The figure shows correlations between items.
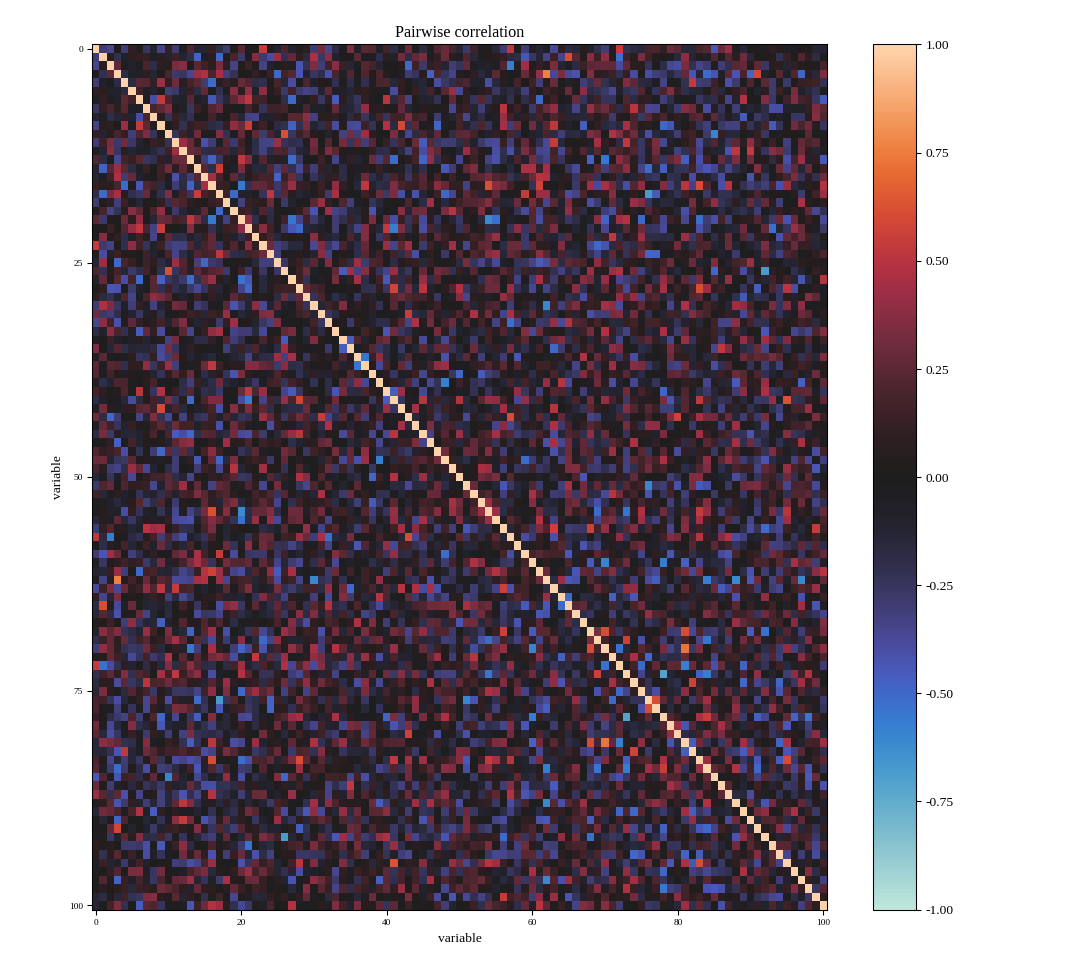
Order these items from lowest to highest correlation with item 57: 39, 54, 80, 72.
54, 39, 80, 72
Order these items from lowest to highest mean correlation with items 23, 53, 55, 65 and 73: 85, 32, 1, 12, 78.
78, 12, 85, 32, 1
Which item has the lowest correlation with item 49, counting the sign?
99
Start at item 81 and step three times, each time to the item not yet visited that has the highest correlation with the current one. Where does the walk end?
56
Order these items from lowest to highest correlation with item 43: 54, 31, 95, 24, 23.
95, 54, 24, 23, 31
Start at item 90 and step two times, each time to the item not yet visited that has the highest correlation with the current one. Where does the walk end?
88
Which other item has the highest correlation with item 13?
20
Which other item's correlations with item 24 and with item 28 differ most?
76
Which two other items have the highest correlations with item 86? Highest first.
35, 79
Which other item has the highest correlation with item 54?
16
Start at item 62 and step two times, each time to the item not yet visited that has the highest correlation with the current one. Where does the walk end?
91
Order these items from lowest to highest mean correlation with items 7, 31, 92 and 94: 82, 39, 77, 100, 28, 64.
77, 28, 100, 64, 39, 82
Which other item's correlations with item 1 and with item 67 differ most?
17
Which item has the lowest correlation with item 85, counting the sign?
10
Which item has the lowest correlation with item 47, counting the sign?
9
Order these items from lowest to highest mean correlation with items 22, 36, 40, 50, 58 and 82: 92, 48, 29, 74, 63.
48, 63, 29, 74, 92
